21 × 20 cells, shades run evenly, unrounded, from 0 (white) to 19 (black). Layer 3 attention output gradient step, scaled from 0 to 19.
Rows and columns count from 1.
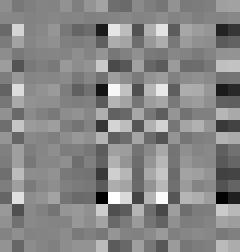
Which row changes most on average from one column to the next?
17
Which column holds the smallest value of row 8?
10
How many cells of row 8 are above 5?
16
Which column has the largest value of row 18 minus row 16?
14
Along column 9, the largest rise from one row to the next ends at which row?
11
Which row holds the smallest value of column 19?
18
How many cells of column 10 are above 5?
16
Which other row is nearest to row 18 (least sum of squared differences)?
6
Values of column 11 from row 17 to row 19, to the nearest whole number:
3 12 10
